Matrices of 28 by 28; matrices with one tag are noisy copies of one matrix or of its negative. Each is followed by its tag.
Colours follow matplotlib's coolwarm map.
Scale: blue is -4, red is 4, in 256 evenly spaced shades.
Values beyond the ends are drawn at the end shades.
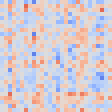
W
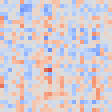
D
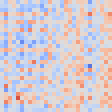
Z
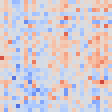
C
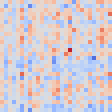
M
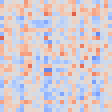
D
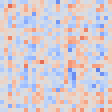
W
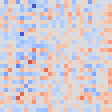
Z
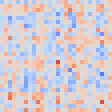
W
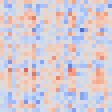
W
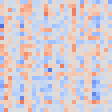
D
